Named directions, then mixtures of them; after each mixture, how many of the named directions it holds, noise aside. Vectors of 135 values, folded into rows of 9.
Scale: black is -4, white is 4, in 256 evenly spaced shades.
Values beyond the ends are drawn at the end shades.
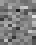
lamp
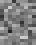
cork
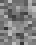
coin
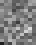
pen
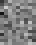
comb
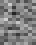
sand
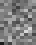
one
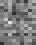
four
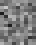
two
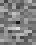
two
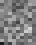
one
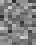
one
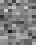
two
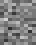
two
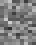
three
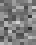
three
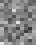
one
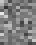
one
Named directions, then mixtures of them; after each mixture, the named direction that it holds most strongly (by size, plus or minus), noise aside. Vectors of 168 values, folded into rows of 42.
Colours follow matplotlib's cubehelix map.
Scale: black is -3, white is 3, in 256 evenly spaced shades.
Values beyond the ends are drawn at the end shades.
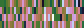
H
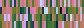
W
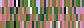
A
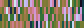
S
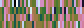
A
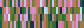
W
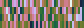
S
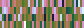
H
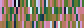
A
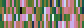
H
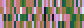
H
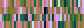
H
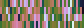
S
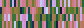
W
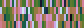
W
